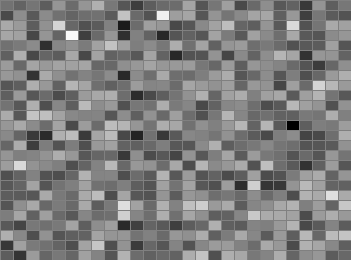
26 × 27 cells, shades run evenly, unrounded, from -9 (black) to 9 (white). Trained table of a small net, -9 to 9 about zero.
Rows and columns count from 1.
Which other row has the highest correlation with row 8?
3
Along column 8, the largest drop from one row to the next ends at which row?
21
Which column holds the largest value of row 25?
8
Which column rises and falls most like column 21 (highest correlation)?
2
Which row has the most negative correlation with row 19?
17
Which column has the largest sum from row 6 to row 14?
18
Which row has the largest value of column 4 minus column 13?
4
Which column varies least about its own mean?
12
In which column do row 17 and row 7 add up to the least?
24
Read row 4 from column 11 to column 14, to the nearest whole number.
0 -2 -6 -3
